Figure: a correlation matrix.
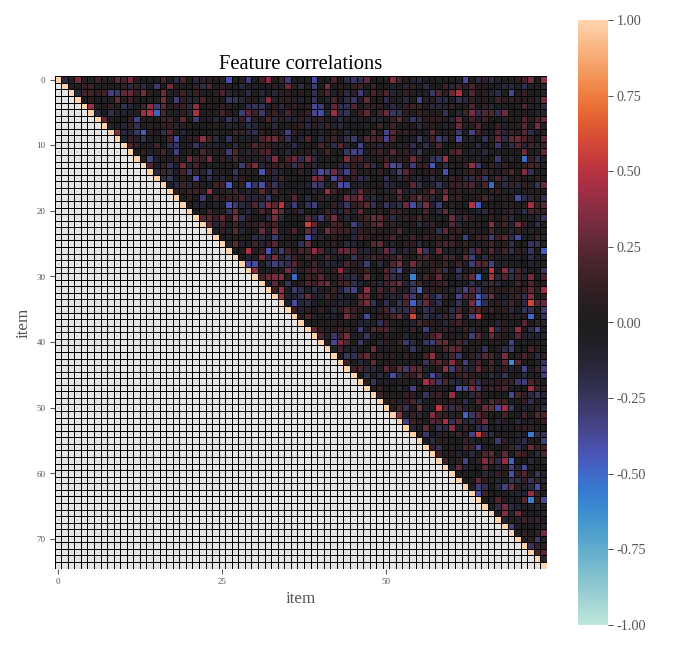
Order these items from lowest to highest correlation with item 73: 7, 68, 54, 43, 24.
54, 43, 68, 24, 7
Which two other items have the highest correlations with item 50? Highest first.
58, 68
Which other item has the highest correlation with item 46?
56
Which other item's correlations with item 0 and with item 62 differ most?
51
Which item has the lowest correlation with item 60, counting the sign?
69
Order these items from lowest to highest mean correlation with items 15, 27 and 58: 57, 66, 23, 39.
23, 57, 66, 39
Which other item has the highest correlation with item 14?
5
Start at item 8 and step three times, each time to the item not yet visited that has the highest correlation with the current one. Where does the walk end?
38
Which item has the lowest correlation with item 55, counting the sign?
32
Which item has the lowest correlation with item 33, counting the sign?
64
